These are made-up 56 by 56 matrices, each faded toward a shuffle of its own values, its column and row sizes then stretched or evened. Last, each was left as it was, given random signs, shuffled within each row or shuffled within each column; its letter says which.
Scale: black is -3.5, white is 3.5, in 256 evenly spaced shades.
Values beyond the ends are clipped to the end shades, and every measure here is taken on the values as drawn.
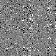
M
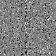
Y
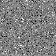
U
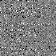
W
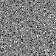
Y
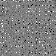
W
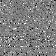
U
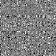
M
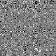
M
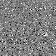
U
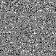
U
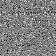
U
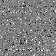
U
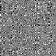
M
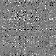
M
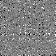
W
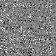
W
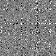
W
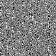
Y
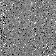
Y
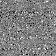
U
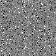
Y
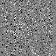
Y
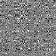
M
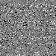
U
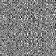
M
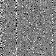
Y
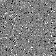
Y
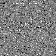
U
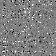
W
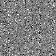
Y
